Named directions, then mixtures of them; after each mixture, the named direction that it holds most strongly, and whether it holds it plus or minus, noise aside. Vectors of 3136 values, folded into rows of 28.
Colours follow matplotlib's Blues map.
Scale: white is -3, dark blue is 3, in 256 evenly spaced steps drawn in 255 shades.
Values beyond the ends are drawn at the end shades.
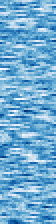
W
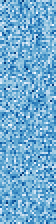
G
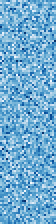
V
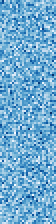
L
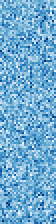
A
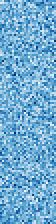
L, minus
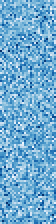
A, plus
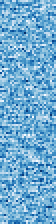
L, plus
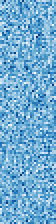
G, plus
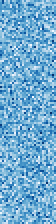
L, plus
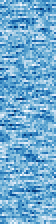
W, minus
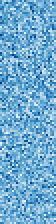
V, minus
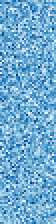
V, minus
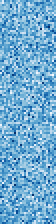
L, minus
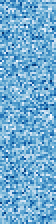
V, minus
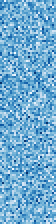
G, minus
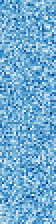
L, plus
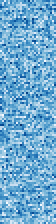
A, minus
